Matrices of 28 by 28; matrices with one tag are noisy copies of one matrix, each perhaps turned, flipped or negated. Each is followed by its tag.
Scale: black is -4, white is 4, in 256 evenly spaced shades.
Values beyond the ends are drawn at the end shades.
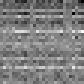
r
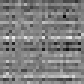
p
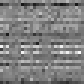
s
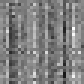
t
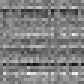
t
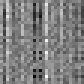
p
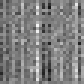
p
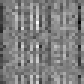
s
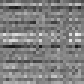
p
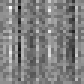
t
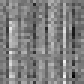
t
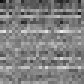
r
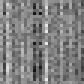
p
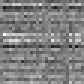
p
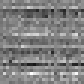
t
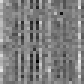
s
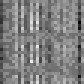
s
